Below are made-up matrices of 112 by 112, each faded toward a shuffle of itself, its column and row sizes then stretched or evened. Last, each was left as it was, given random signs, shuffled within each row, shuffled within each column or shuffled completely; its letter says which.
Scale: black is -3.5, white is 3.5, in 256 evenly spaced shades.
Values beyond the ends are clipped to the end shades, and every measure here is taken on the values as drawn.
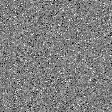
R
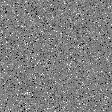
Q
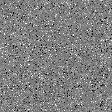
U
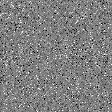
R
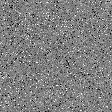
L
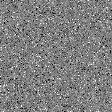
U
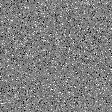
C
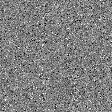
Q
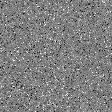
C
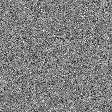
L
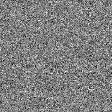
R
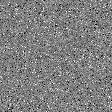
L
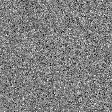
Q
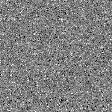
R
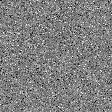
C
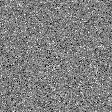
L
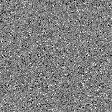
R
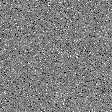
C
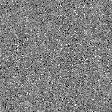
R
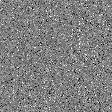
Q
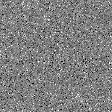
R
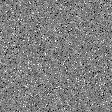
C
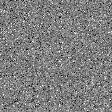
U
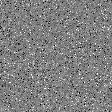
Q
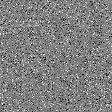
R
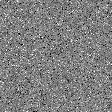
C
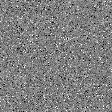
U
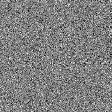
R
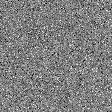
C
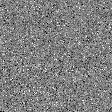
L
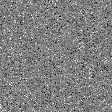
Q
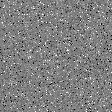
Q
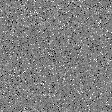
Q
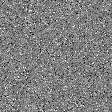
C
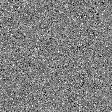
Q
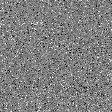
L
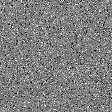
L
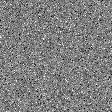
C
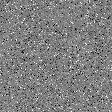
C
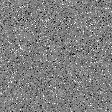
L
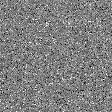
L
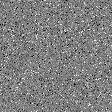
L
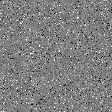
U
